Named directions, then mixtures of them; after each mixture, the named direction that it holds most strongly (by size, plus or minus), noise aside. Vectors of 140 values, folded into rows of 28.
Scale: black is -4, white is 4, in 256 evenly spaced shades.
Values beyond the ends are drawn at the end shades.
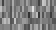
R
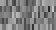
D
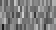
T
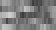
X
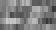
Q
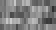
Q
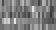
R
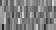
T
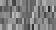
D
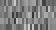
D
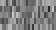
D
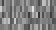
R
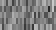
D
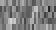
D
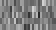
R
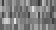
R
